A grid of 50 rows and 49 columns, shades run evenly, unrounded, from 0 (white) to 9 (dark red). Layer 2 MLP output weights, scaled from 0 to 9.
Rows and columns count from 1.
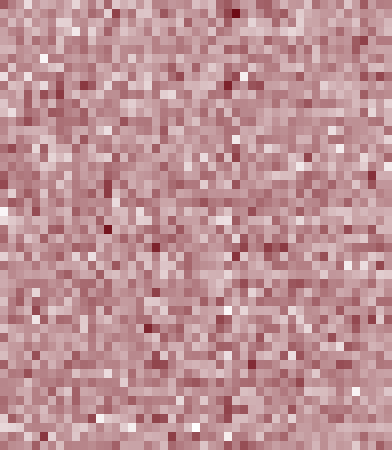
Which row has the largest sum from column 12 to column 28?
43
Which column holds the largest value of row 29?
30
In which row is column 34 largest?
28
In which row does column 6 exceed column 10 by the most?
49
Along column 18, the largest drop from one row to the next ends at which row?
24
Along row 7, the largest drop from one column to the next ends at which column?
6
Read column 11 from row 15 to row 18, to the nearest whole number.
3 6 4 4
